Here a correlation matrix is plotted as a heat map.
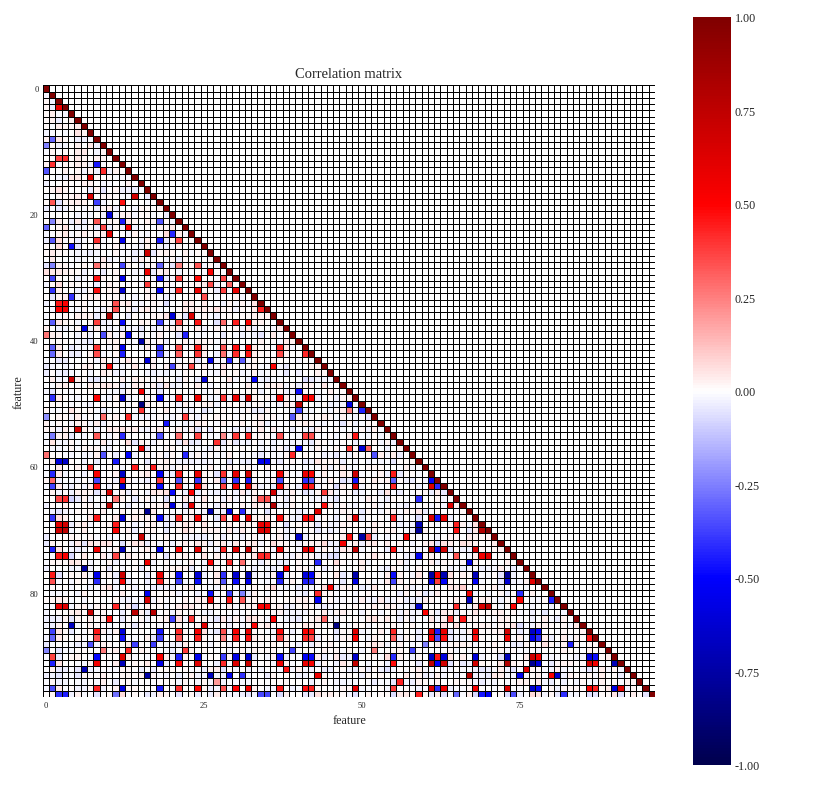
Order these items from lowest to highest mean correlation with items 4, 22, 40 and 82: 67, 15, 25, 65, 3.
15, 25, 67, 65, 3
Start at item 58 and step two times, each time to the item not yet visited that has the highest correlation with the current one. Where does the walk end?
0
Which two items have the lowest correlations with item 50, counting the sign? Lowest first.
15, 71
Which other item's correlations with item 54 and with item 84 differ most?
5
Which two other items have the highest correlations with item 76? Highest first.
92, 38
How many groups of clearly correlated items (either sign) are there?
14
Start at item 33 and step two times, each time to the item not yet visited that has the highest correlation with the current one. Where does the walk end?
25
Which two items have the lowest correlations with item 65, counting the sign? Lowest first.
59, 96
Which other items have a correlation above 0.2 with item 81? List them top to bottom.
16, 26, 29, 31, 75
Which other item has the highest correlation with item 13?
22
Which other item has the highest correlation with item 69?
70
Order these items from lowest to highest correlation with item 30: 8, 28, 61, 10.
10, 28, 8, 61
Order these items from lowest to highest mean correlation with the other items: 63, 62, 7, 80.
62, 80, 7, 63
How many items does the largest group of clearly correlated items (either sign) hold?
26
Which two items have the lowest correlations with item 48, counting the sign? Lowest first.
50, 40
